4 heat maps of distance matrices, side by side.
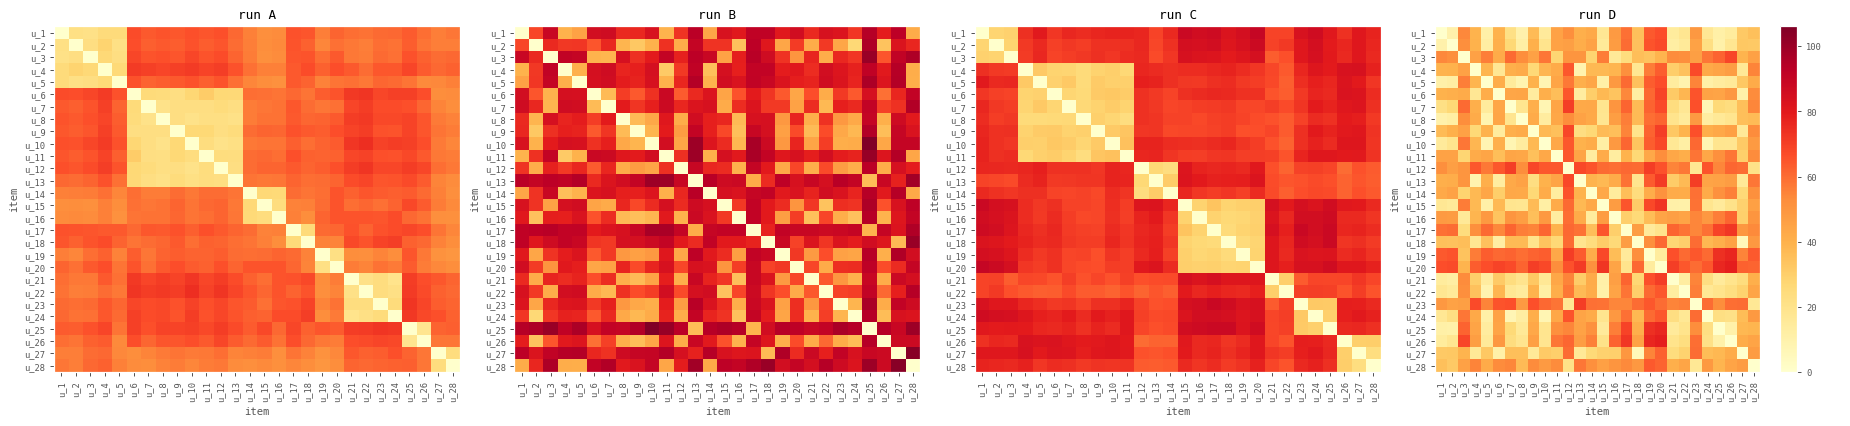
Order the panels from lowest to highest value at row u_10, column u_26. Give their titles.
run D, run B, run A, run C
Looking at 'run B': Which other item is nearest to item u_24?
u_2
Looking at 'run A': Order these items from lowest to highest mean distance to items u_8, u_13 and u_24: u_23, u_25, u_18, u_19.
u_23, u_19, u_18, u_25
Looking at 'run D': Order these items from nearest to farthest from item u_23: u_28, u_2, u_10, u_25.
u_28, u_2, u_25, u_10
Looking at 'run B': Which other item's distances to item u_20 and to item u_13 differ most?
u_25
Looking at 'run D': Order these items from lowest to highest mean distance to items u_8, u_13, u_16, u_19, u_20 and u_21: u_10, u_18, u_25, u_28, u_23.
u_18, u_10, u_25, u_28, u_23
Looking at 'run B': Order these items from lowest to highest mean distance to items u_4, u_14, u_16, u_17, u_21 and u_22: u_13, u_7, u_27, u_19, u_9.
u_9, u_19, u_7, u_13, u_27
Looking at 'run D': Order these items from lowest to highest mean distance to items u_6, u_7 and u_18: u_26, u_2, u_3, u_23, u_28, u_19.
u_2, u_26, u_3, u_28, u_19, u_23
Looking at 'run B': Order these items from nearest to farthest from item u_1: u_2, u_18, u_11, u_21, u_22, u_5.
u_11, u_5, u_2, u_21, u_22, u_18
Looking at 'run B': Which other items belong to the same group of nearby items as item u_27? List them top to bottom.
u_18
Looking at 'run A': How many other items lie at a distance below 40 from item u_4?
4
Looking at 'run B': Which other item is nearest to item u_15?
u_22
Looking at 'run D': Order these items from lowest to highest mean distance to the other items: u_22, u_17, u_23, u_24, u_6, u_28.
u_22, u_24, u_6, u_28, u_17, u_23
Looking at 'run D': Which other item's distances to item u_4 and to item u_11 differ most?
u_13
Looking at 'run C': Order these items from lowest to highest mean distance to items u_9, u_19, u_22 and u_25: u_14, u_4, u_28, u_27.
u_4, u_14, u_28, u_27
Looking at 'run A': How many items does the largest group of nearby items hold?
8
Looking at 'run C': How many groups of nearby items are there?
7
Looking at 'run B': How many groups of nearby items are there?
5
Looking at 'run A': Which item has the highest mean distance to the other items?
u_25
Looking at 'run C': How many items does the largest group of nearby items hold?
8
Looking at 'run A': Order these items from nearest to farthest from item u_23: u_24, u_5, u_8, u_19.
u_24, u_19, u_5, u_8
